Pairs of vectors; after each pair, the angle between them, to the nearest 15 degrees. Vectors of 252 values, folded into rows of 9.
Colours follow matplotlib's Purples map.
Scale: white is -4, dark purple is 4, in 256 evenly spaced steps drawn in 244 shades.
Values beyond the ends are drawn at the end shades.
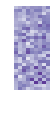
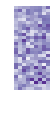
15 degrees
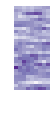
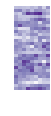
30 degrees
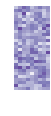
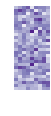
60 degrees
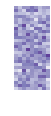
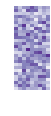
15 degrees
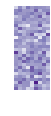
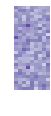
135 degrees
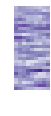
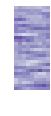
30 degrees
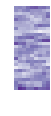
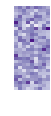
90 degrees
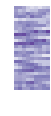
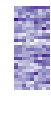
150 degrees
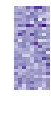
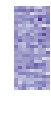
135 degrees
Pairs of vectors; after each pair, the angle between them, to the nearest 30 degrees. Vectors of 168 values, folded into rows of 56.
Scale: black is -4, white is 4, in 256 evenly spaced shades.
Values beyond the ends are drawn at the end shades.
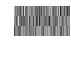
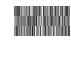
90 degrees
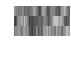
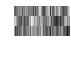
150 degrees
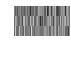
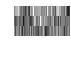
120 degrees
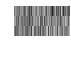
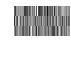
90 degrees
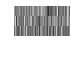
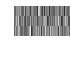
90 degrees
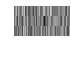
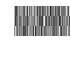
120 degrees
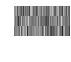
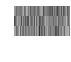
120 degrees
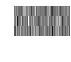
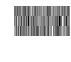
150 degrees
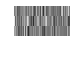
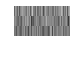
60 degrees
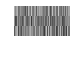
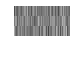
150 degrees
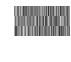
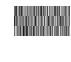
150 degrees
